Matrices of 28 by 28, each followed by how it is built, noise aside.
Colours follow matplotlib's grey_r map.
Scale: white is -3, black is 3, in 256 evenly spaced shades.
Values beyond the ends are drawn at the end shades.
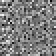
repeating rows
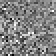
lower triangular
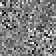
block diagonal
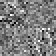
block diagonal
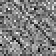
Toeplitz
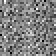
repeating rows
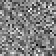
Toeplitz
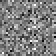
repeating rows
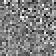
upper triangular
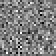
low rank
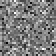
repeating columns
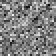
Hankel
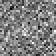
Hankel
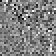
upper triangular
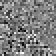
lower triangular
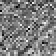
Hankel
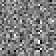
low rank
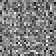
low rank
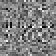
low rank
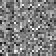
repeating rows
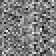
repeating rows
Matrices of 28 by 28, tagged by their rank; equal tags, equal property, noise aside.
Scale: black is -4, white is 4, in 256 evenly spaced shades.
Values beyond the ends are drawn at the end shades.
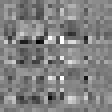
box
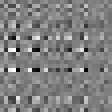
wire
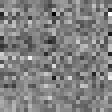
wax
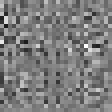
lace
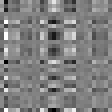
wire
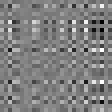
wire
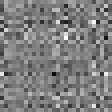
wax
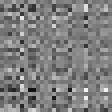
box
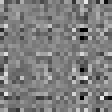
wax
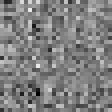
lace
